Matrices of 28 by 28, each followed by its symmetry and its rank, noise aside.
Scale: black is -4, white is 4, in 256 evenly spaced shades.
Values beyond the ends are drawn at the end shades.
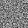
antisymmetric, rank six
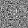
no symmetry, rank six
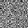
no symmetry, rank six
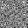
no symmetry, rank six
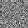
antisymmetric, rank six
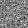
symmetric, rank six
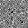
symmetric, rank six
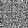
antisymmetric, rank eight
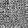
no symmetry, rank six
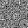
symmetric, rank six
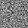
no symmetry, rank six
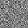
antisymmetric, rank six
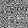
no symmetry, rank six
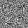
antisymmetric, rank eight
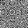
symmetric, rank six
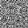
no symmetry, rank six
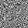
antisymmetric, rank eight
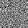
antisymmetric, rank eight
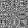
antisymmetric, rank six
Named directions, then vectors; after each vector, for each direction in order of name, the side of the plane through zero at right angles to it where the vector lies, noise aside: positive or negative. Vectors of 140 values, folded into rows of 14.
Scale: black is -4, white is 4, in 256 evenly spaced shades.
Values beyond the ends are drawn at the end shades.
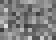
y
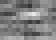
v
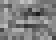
negative, positive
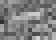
positive, negative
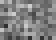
negative, negative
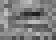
negative, positive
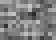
negative, negative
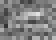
positive, negative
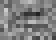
negative, positive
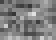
positive, positive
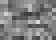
negative, positive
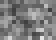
positive, positive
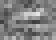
positive, negative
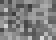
positive, positive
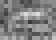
positive, negative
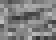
negative, positive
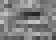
negative, positive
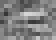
positive, negative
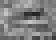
negative, positive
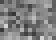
positive, positive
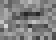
negative, positive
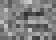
negative, positive
